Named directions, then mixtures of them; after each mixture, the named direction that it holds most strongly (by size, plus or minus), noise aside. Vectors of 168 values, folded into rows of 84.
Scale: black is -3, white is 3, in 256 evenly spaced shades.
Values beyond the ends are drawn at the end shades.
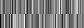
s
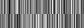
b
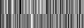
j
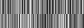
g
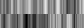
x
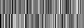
s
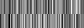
b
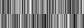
g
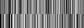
s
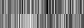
g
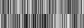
x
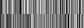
j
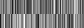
s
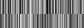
g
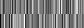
s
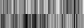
x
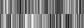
x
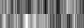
x
